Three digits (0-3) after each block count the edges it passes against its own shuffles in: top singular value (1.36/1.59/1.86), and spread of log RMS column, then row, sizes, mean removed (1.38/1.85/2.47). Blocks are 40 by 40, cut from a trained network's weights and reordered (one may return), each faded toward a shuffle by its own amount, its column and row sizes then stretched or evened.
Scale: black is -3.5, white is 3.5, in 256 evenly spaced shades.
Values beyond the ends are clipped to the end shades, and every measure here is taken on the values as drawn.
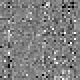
0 2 1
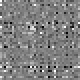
1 2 3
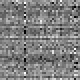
2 2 0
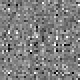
2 2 1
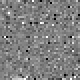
0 0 2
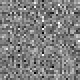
2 1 0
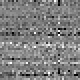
2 1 3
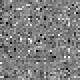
0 2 2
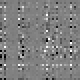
1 3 2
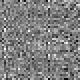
3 2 1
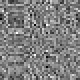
3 0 1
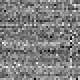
2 0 1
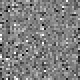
0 2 0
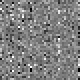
0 3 0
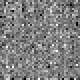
1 0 2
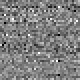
0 0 2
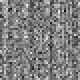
2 1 0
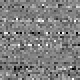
0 0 3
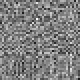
3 0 0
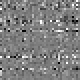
2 2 3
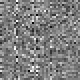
3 2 0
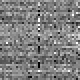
2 2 0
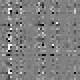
1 3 2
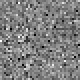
0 1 1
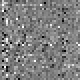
1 2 1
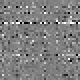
3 2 3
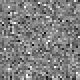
0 0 0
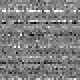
3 1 3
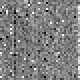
1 1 0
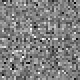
1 1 1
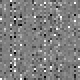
0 3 1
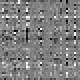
2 3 2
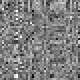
2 1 0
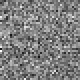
0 0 0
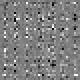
1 3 2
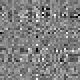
3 1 3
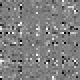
1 3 2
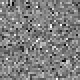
0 0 0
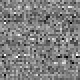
0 0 2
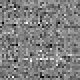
0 2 1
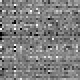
2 2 2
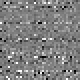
1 1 3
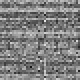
3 0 1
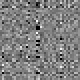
3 2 1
